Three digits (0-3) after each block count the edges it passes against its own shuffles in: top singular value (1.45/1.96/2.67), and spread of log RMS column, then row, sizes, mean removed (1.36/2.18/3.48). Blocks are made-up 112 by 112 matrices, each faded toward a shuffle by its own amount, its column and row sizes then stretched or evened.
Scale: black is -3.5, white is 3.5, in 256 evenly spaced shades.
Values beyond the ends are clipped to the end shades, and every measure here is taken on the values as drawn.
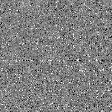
1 1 1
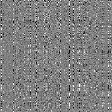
3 3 1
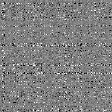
0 2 3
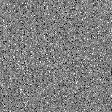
1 1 0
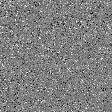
0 0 1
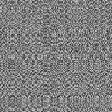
3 0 2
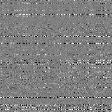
3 1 3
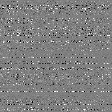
0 1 3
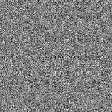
2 1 1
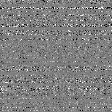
0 1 3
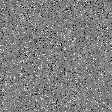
0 1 0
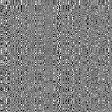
3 3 1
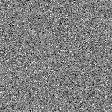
1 0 0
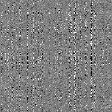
2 3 1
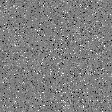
0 1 1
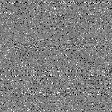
2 0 2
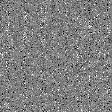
0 2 0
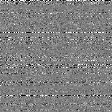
2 1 3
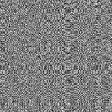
3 2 1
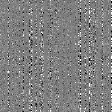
1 3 1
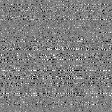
2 0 3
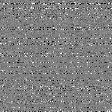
0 1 3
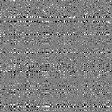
3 2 3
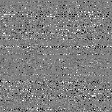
1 1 3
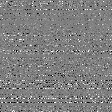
2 0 3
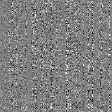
1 3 1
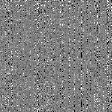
0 3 1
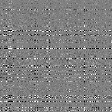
3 2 3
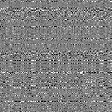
3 0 3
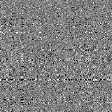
2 1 2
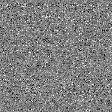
0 0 2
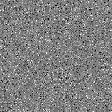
2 0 0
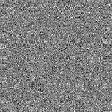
2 0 1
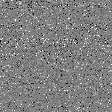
0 0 2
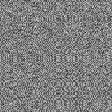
3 0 0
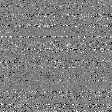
0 0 3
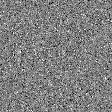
1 0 0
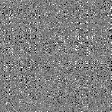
2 2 2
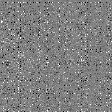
0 2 2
